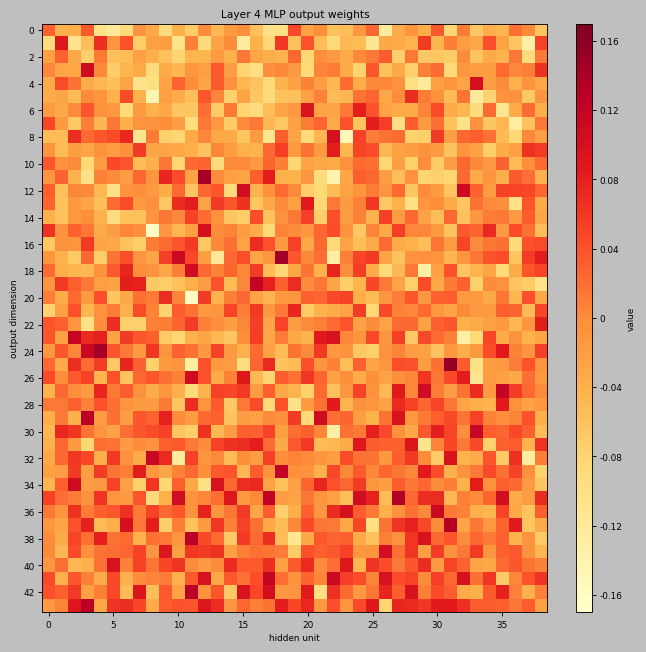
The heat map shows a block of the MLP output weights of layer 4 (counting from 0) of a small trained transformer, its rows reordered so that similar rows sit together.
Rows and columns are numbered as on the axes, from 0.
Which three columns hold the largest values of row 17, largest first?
18, 10, 38
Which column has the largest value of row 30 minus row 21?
25
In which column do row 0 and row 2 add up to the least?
5
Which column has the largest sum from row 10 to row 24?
16
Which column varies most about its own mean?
11
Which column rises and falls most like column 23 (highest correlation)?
9
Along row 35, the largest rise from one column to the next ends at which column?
27
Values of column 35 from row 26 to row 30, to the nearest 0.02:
-0.02 0.12 0.08 0 0.02
